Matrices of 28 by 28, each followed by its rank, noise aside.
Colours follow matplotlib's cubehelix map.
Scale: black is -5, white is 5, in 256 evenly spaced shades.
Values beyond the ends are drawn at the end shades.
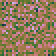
six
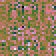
four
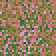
eight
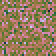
eight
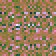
three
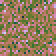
eight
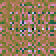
two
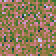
eight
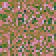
six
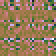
two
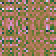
two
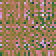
three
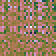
three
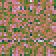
six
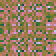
three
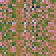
four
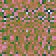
three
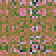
three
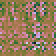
three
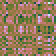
two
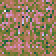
six
